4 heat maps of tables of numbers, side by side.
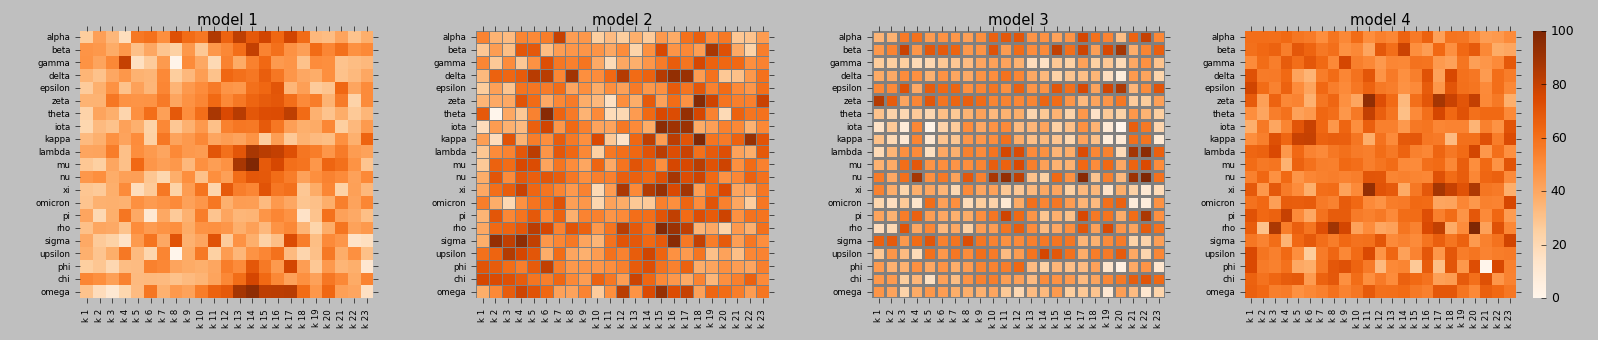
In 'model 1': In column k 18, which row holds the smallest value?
pi
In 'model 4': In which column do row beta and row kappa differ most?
k 23
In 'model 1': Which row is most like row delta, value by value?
iota
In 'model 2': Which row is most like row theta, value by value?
gamma
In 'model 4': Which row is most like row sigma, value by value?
mu
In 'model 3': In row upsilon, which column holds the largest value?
k 14
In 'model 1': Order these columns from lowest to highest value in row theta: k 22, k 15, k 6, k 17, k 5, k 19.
k 22, k 19, k 5, k 6, k 15, k 17
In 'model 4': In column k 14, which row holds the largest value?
beta
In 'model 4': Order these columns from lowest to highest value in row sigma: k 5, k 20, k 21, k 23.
k 20, k 21, k 5, k 23
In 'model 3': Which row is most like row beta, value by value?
epsilon
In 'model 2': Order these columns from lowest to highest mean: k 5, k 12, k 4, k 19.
k 12, k 19, k 4, k 5
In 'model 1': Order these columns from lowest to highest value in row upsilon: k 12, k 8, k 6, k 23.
k 8, k 6, k 23, k 12
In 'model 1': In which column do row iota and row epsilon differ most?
k 21
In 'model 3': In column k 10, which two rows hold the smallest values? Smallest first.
omicron, theta
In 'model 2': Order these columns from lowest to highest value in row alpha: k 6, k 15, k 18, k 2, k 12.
k 12, k 2, k 15, k 6, k 18
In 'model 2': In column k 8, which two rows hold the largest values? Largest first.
delta, rho
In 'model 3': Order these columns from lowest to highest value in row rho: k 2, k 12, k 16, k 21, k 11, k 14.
k 2, k 14, k 21, k 16, k 11, k 12
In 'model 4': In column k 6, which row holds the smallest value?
upsilon
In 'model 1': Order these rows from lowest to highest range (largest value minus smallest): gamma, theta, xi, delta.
delta, xi, theta, gamma
